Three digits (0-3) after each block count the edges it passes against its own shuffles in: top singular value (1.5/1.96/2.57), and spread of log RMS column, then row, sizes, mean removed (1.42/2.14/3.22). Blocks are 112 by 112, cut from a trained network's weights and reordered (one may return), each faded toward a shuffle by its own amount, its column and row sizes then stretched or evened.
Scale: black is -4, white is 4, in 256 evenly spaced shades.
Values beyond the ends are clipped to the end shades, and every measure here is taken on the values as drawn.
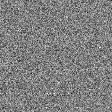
0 0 2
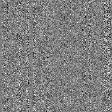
0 3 0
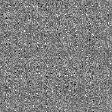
0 3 1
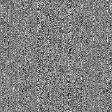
0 3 0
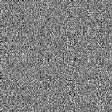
2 2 1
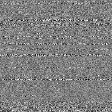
0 0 3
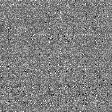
0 2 2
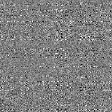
0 2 3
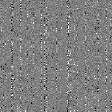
2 3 0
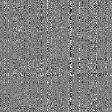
2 3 2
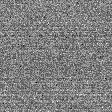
1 0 0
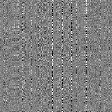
3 3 1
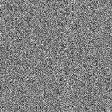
2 1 0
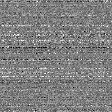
2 1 3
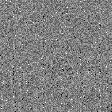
1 1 0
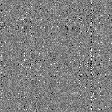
2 2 1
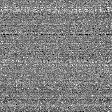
2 1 2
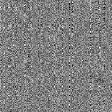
2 3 1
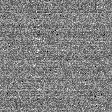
1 1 0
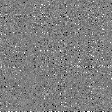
1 2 2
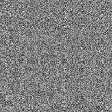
2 2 1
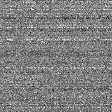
2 1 2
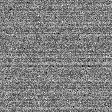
2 1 0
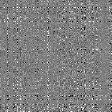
0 3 3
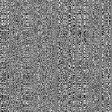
3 3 0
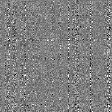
0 3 2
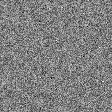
0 0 0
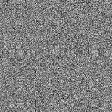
2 1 0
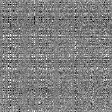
3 3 1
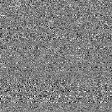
1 1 3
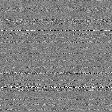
1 0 3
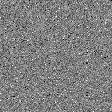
1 0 0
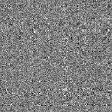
1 2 2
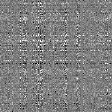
2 3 2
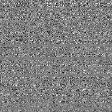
1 1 3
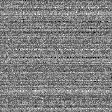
3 1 2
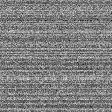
3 1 1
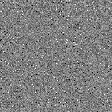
2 0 1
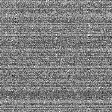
3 2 0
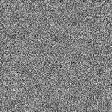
2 0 1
